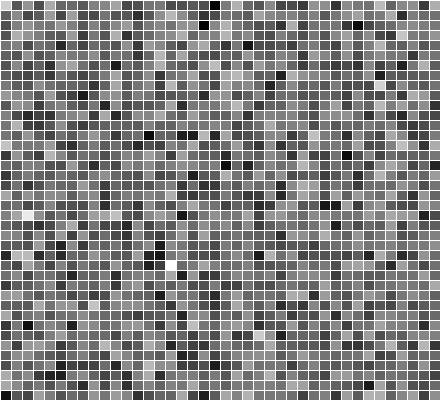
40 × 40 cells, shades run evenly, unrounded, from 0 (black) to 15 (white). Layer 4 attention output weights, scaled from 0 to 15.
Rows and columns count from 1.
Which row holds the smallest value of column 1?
40
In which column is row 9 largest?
35
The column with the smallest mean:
20
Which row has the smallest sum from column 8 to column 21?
37
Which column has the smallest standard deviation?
29
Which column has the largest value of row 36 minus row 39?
34
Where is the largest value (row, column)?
27, 16
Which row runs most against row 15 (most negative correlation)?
7
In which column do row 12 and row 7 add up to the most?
15
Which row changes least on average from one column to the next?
13
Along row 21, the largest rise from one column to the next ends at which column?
32
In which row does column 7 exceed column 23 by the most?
17
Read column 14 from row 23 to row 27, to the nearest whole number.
4 5 8 2 2
